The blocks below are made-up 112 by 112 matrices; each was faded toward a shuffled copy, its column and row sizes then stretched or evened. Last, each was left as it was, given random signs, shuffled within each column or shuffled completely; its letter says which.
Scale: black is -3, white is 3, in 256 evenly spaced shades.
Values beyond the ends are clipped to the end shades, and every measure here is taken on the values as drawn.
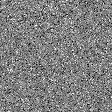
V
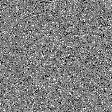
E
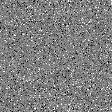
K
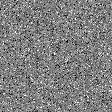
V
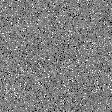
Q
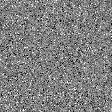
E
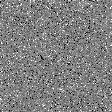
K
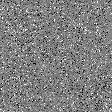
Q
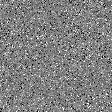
K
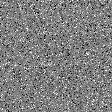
Q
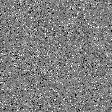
K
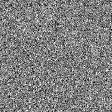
E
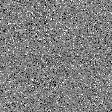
K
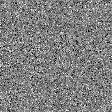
K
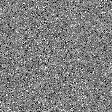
Q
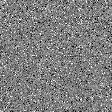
K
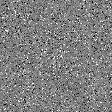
E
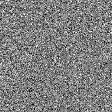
E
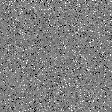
E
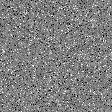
V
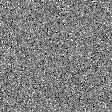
V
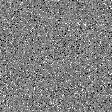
E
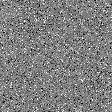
Q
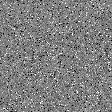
Q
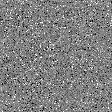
K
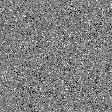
K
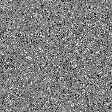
K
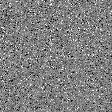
E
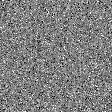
V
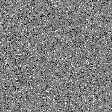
Q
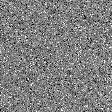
Q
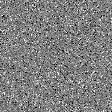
E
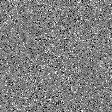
K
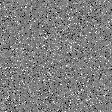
K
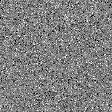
K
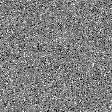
Q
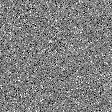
V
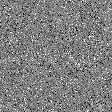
V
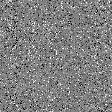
K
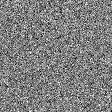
V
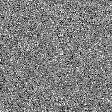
E
